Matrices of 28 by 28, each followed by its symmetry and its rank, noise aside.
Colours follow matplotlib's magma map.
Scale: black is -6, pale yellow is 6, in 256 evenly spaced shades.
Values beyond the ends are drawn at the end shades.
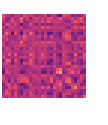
symmetric, rank three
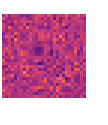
symmetric, rank six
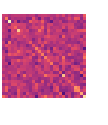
symmetric, rank six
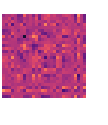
symmetric, rank four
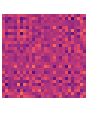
symmetric, rank three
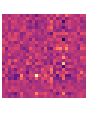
no symmetry, rank four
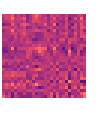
no symmetry, rank four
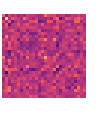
symmetric, rank six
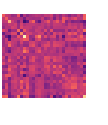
symmetric, rank three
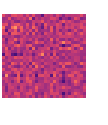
no symmetry, rank three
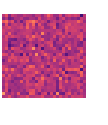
antisymmetric, rank six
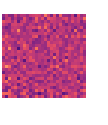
no symmetry, rank six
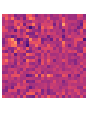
no symmetry, rank four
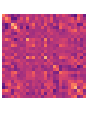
symmetric, rank four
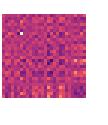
symmetric, rank three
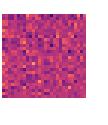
antisymmetric, rank six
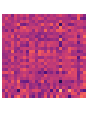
no symmetry, rank four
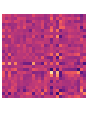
no symmetry, rank three
